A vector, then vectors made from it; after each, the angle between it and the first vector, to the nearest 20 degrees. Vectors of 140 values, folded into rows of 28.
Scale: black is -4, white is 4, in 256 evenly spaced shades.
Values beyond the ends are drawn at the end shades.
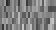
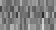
80 degrees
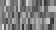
160 degrees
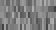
40 degrees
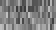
120 degrees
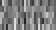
80 degrees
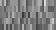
40 degrees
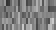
20 degrees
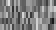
140 degrees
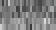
100 degrees
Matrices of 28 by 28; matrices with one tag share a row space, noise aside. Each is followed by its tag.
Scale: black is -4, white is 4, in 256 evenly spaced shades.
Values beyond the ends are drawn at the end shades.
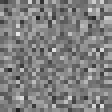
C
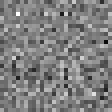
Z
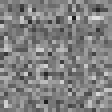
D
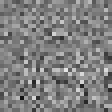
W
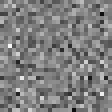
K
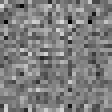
D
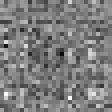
D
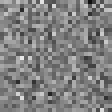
C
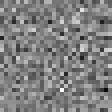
Z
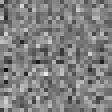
D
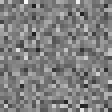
W
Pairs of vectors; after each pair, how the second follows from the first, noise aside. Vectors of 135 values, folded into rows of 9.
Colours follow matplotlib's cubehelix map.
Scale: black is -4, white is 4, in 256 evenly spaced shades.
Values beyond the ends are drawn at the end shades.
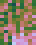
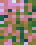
reversed.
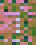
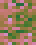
reversed, negated, shrunk.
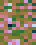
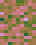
reversed, negated, shrunk.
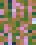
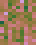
reversed, negated, shrunk.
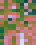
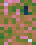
wrapped around, negated, partly zeroed.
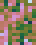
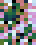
reversed, scaled up.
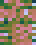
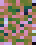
sign-scrambled.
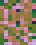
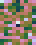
sign-scrambled.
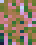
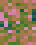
wrapped around, negated, partly zeroed.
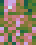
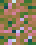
wrapped around, partly zeroed.
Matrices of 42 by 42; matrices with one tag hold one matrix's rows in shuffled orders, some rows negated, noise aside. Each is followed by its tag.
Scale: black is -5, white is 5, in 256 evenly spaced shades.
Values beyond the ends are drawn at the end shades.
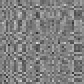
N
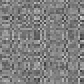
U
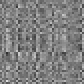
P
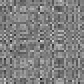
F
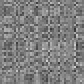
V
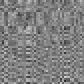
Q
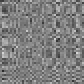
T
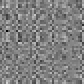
P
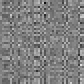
U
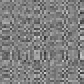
U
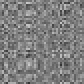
Q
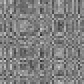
F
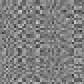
N
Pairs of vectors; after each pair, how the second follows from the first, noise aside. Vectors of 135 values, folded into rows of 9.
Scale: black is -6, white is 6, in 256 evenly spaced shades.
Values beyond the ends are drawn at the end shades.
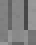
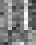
negated, scaled up.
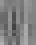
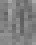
reversed, shrunk.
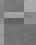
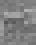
partly zeroed.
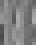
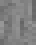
reversed, shrunk.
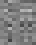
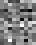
negated, scaled up.
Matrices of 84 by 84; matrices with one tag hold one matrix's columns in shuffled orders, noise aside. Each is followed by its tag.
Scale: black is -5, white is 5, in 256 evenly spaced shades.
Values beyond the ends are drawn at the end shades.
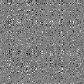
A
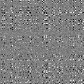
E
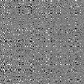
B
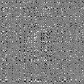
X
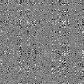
A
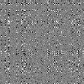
A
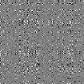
A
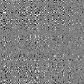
E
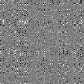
A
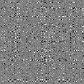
X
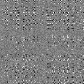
E
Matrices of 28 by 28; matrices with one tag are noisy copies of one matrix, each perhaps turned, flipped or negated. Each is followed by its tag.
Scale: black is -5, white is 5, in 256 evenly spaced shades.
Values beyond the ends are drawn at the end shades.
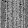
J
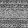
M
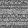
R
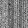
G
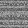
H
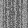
J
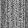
J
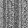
R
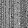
G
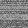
G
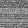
G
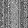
M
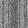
M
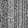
G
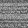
R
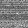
G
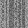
R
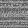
H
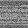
J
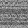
R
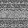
M
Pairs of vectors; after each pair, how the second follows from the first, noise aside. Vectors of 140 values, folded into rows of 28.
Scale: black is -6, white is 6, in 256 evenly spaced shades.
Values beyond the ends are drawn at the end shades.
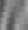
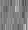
reversed, negated, partly zeroed.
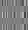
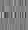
reversed, negated, partly zeroed.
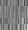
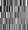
wrapped around, negated, scaled up.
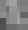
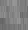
shrunk.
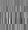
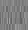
shrunk.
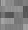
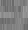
negated, shrunk.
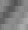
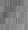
shrunk.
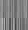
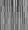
reversed.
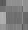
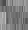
copied.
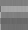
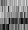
wrapped around, negated, scaled up.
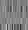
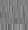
negated, shrunk.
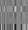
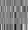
copied.
